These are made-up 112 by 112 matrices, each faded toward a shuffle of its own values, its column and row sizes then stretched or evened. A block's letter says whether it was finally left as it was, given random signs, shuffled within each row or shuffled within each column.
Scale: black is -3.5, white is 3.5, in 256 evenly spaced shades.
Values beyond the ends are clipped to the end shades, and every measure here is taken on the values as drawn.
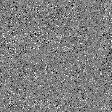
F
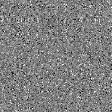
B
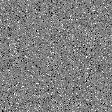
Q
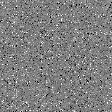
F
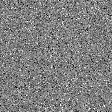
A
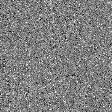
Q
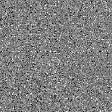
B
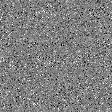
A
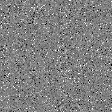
F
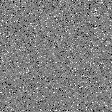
A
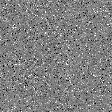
F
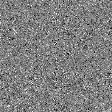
F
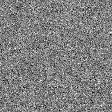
A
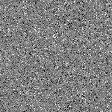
Q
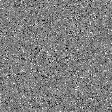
F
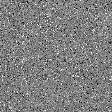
F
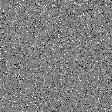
Q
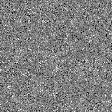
B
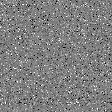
A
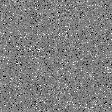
F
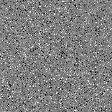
Q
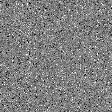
Q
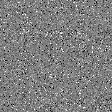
F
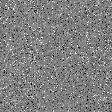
Q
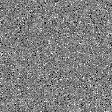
B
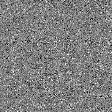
F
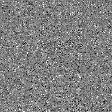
B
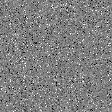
Q
